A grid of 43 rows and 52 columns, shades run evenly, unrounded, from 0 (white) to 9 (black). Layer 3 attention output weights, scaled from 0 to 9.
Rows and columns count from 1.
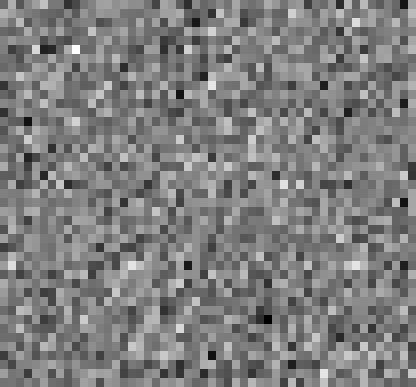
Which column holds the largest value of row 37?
47
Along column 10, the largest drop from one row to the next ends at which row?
6
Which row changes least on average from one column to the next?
15
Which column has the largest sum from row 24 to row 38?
34
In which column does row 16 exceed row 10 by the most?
27
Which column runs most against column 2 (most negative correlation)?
24
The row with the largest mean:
12
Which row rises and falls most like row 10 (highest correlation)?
13
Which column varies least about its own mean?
28
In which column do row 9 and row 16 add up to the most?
26
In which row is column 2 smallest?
30
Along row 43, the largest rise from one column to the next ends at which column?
38
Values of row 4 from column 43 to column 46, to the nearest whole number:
7 3 5 6
